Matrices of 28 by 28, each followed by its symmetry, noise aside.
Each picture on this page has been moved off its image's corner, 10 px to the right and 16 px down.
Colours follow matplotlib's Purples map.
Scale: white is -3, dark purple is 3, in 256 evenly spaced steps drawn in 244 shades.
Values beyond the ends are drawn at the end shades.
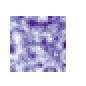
antisymmetric.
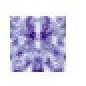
mirrored left to right.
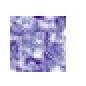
no symmetry.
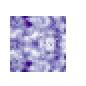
mirrored top to bottom.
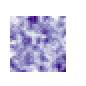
no symmetry.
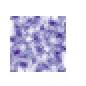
same after a half turn.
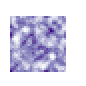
symmetric across the other diagonal.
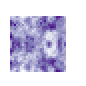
mirrored top to bottom.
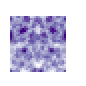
mirrored left to right.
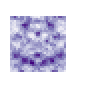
mirrored left to right.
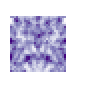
mirrored left to right.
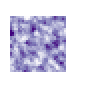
antisymmetric.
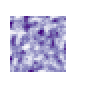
antisymmetric.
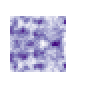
mirrored top to bottom.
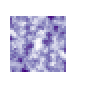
same after a half turn.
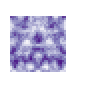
mirrored left to right.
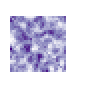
no symmetry.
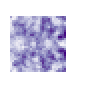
mirrored top to bottom.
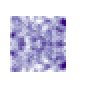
mirrored top to bottom.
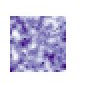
no symmetry.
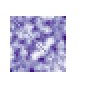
symmetric.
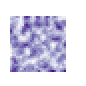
no symmetry.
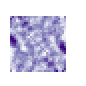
same after a half turn.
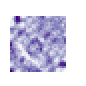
symmetric across the other diagonal.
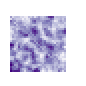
symmetric across the other diagonal.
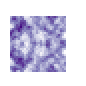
mirrored top to bottom.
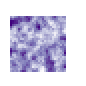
no symmetry.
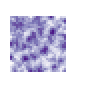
symmetric.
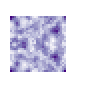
mirrored top to bottom.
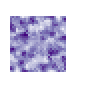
same after a half turn.
